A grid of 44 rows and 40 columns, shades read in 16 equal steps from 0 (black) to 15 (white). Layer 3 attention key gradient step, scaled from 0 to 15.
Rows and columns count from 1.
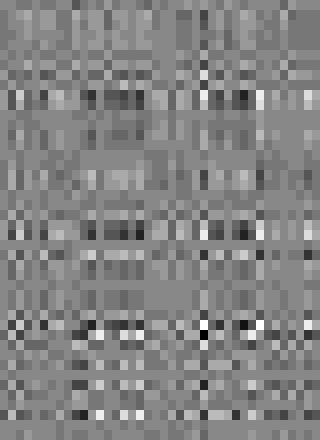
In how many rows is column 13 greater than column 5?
12
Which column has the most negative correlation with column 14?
7
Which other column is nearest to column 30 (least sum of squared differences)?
15
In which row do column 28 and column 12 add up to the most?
26
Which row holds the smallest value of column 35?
34
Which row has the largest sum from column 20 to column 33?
42
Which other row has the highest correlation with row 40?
35
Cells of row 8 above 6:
25
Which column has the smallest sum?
11
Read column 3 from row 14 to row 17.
10 9 7 7
